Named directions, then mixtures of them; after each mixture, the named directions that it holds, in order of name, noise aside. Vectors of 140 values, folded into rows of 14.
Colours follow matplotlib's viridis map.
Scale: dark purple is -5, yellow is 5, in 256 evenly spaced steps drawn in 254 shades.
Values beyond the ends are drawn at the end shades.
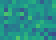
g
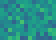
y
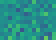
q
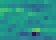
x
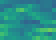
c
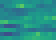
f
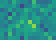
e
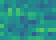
c, g, x.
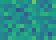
g, q.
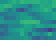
c.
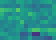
x, y.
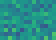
f, q, x.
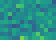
e, f, y.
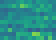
f, q, x.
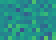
q.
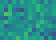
g.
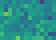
c, g.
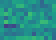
f, g, x.
